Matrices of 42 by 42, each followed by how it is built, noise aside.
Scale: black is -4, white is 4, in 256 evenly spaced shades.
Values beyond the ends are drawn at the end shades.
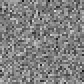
noise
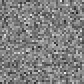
noise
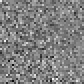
lower triangular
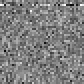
uneven rows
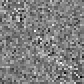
block diagonal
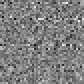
uneven rows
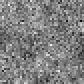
smooth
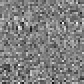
low rank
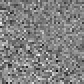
lower triangular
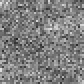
smooth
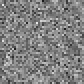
repeating rows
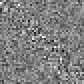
banded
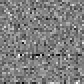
uneven rows
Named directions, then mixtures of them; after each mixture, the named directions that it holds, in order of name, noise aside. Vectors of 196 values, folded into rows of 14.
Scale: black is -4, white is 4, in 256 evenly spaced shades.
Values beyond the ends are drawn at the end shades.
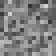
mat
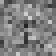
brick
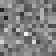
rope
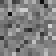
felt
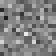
rope.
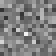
rope.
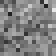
felt, mat, rope.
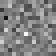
rope.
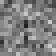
brick.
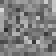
brick, mat, rope.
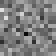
rope.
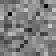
felt, mat.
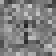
brick.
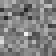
brick, felt, rope.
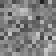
brick, felt, mat.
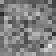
brick, mat.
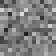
felt, rope.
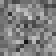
brick, felt, rope.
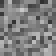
felt, mat.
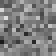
rope.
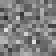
rope.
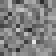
felt, rope.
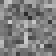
brick.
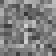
brick.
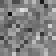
felt.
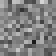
felt, mat, rope.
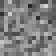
mat.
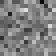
felt.
